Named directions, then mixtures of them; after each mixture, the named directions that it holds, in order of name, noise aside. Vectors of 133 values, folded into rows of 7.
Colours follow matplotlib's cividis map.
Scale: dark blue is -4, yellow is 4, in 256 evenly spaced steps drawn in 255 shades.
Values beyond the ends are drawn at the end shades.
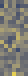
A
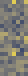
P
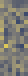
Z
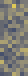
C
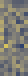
Z.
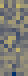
A.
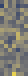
A.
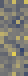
A, P.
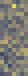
C.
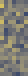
A, Z.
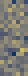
C, P.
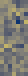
C, Z.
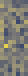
Z.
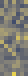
A, P.
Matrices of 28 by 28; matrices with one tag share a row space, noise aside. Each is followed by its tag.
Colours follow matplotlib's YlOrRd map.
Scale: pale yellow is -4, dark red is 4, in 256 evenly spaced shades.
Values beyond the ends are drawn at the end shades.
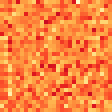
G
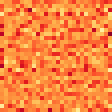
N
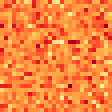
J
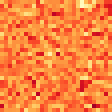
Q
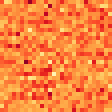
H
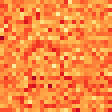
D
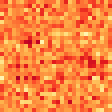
Q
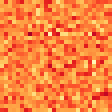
J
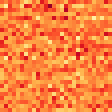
D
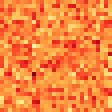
N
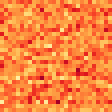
D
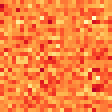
Q
